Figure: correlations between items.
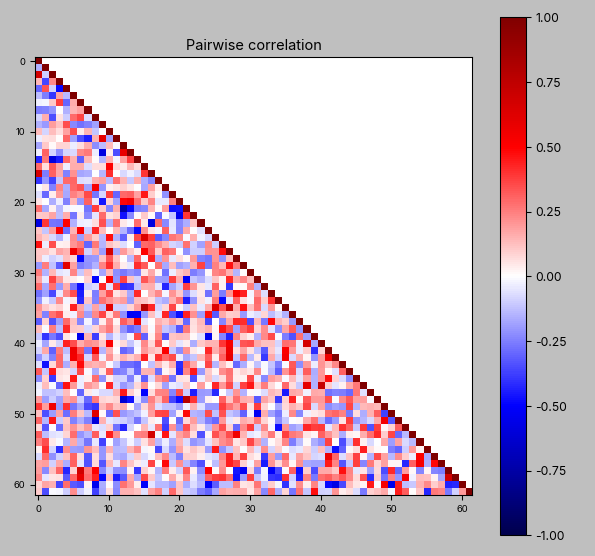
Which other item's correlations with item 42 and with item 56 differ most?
60
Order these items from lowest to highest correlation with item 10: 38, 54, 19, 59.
54, 59, 38, 19
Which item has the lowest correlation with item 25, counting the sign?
47
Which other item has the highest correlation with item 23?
4
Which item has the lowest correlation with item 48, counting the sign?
12
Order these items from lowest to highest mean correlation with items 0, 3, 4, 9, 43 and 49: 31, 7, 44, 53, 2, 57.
7, 57, 53, 31, 44, 2
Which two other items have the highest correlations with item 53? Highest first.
16, 28
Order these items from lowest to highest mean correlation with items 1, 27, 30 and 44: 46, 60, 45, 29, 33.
33, 60, 45, 29, 46
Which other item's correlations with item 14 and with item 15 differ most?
2
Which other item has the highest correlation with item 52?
59
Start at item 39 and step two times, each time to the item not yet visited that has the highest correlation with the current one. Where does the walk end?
51
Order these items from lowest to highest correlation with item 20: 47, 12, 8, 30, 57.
8, 30, 57, 47, 12
